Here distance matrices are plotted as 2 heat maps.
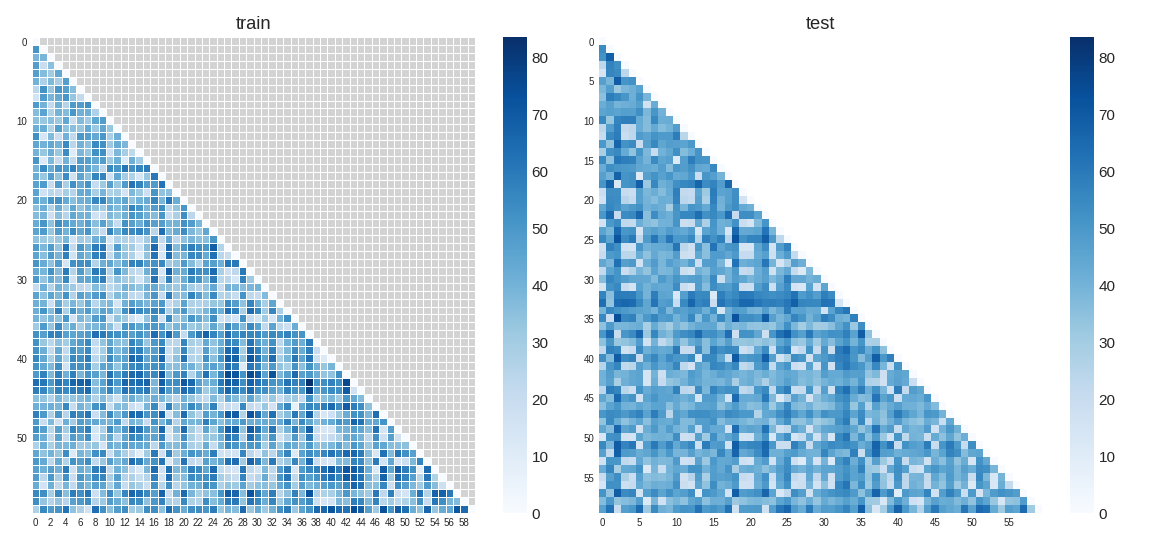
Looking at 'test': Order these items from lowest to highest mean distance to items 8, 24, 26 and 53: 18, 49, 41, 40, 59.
41, 49, 40, 59, 18
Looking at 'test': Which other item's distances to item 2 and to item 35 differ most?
18
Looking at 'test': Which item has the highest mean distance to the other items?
33
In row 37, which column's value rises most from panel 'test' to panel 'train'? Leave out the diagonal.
43
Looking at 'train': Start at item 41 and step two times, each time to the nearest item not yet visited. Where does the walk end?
4
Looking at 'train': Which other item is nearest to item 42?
21
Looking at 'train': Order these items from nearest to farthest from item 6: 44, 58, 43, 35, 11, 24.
11, 35, 24, 58, 44, 43
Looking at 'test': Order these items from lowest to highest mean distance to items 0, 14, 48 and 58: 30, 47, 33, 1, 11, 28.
11, 30, 28, 47, 1, 33
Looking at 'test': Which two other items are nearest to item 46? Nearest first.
48, 36
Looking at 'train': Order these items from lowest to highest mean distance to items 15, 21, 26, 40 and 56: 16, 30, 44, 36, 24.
30, 36, 24, 16, 44
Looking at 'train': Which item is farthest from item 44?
37
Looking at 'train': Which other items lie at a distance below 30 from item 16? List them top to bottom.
9, 24, 51
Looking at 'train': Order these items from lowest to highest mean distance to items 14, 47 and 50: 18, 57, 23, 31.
18, 57, 31, 23
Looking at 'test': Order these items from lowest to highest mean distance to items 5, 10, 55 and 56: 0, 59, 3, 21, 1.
0, 3, 1, 21, 59
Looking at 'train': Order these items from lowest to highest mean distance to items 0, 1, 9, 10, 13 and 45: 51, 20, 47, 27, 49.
51, 27, 20, 49, 47
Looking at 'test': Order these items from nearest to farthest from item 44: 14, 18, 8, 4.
4, 14, 8, 18
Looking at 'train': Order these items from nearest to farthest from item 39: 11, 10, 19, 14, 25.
19, 11, 25, 10, 14
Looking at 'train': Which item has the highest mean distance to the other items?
43
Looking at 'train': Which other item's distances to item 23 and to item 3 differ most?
48
